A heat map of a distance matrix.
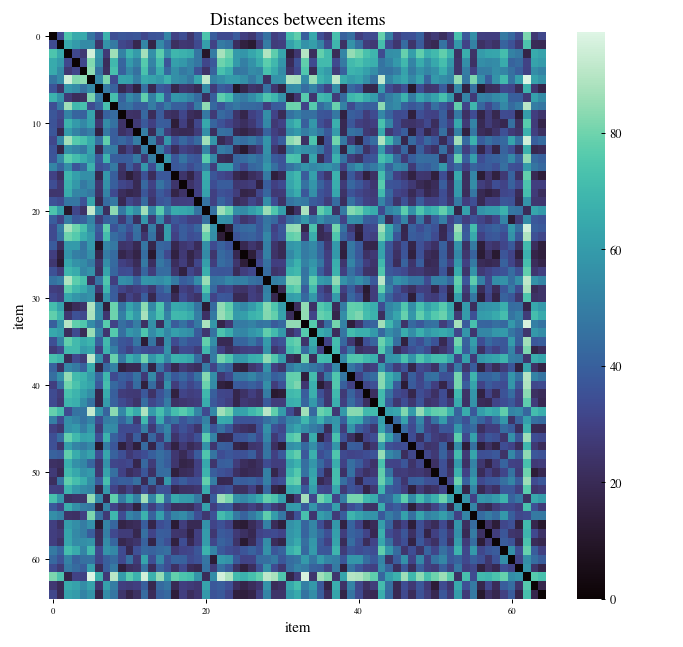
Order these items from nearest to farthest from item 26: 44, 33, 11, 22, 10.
11, 10, 44, 22, 33
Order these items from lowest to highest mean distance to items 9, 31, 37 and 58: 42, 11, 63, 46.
11, 63, 42, 46
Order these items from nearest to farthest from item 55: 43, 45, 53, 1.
53, 43, 45, 1
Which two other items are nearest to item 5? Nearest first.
28, 8
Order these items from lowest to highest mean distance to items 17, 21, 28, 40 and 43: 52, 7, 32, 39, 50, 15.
52, 50, 15, 39, 7, 32
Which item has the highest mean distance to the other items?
62
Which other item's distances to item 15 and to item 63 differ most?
36
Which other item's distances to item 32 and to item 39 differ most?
33
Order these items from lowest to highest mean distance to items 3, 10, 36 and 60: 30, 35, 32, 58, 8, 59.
58, 30, 59, 35, 8, 32
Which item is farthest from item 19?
5
